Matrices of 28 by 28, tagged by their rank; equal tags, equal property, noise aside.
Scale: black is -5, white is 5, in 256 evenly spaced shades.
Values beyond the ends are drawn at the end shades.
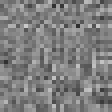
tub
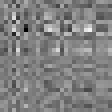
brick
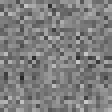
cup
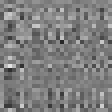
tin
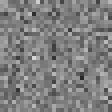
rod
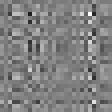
brick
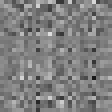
tin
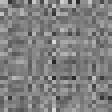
tub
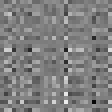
brick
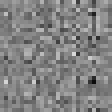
tub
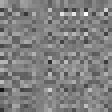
tin
